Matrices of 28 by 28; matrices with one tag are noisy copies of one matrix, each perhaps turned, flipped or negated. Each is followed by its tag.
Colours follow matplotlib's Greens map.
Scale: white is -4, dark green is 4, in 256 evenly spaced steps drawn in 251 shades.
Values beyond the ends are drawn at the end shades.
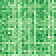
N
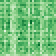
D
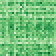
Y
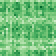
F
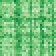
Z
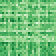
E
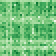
F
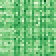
E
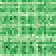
Z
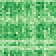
F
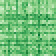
E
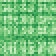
Z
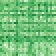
E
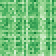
D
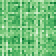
N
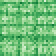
Z
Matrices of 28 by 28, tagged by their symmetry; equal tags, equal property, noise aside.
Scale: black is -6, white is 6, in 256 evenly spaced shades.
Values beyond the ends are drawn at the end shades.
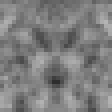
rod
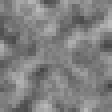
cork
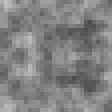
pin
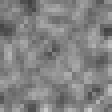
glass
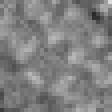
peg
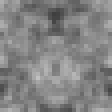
rod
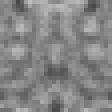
rod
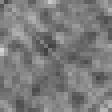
glass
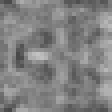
pin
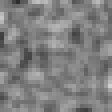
cork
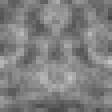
rod
